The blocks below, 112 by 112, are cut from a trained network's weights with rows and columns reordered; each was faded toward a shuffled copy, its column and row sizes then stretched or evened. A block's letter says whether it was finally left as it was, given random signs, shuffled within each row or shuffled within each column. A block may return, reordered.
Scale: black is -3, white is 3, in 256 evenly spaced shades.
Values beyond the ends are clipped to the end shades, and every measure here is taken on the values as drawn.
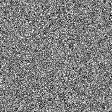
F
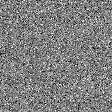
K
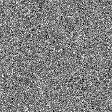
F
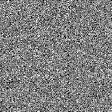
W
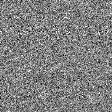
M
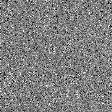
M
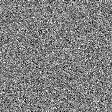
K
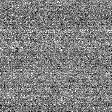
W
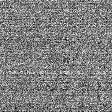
W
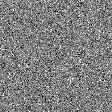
F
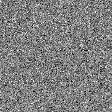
K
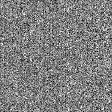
F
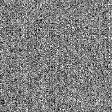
W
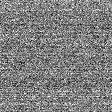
K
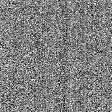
F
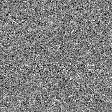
K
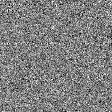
K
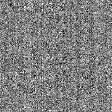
W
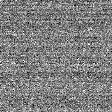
W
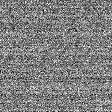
K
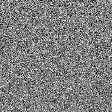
M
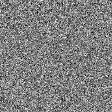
M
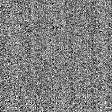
W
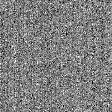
F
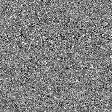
K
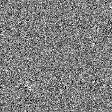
M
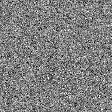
K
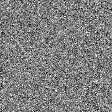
F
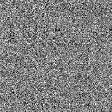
W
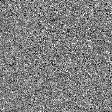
M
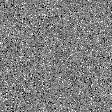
F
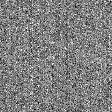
F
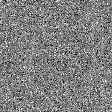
K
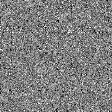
M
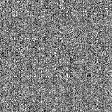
W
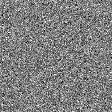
F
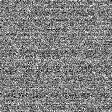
K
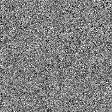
M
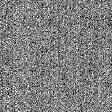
W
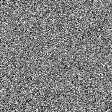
K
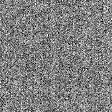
F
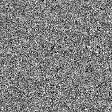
M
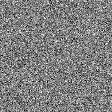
K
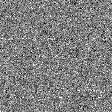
K
